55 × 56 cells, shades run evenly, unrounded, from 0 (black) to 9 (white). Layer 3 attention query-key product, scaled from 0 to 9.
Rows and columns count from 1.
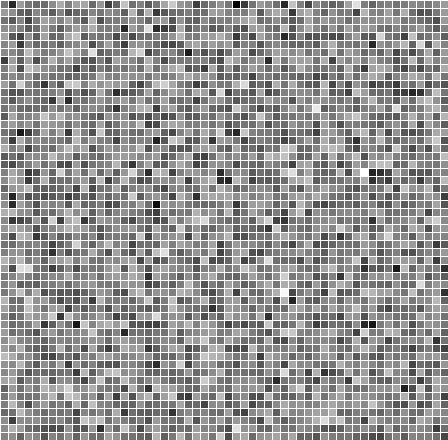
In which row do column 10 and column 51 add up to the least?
9
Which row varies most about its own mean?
22
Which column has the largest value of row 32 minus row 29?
21
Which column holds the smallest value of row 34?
50
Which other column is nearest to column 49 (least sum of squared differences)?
35
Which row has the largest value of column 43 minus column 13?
29
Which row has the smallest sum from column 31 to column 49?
41
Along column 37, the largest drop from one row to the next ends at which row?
2
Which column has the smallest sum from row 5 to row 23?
32
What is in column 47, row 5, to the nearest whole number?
3
